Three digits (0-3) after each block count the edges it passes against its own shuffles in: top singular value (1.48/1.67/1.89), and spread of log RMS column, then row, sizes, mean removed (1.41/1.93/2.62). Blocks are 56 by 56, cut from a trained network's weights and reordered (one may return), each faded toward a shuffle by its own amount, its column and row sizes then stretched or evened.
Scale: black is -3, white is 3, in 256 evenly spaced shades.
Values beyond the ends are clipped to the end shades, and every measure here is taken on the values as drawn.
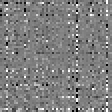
2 3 2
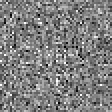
1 2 1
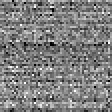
3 2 1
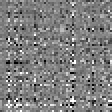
2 3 3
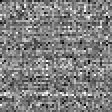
2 1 1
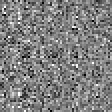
1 2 0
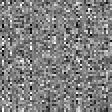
3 3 0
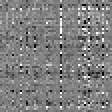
3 3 2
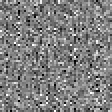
1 2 0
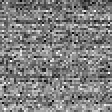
3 0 0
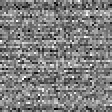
3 1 0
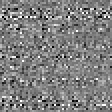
1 1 3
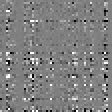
2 3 3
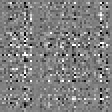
1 3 3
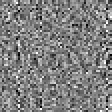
3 2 0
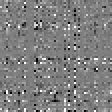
0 3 3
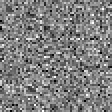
1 0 1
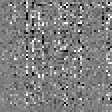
0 3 3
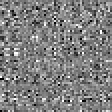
2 2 3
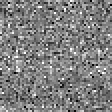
0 0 0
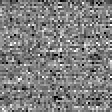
1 1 1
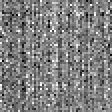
3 1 1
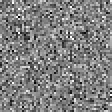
1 1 0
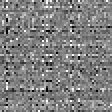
2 2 2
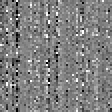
2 3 0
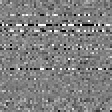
3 0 3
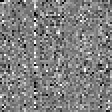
0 3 1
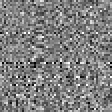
3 1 2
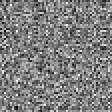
2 1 0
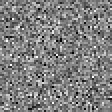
0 1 1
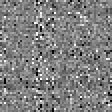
0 2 0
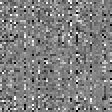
0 3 2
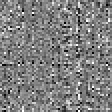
1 3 0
